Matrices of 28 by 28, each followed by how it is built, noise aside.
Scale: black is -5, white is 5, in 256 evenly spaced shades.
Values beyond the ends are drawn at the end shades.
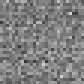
blocks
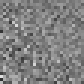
lower triangular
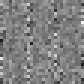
uneven columns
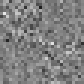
block diagonal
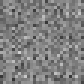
blocks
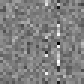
uneven columns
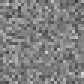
noise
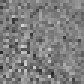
lower triangular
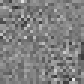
block diagonal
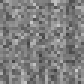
blocks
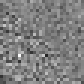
lower triangular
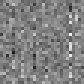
uneven columns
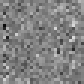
uneven columns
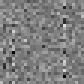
uneven columns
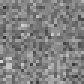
blocks
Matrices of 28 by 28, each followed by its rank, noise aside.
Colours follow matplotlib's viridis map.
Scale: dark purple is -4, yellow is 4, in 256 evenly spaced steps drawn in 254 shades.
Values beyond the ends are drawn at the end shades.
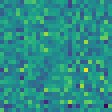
six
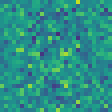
eight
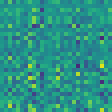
four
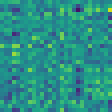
four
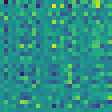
four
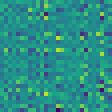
three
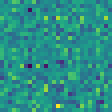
six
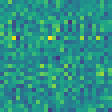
six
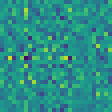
six
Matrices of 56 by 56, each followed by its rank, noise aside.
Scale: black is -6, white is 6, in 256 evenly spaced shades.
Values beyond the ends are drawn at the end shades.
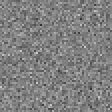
sixteen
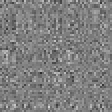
six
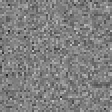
sixteen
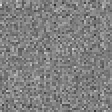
twelve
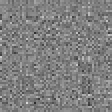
six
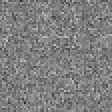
sixteen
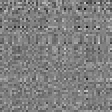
six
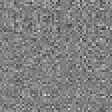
eight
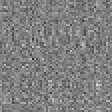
eight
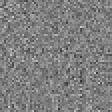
twelve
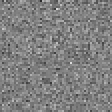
eight
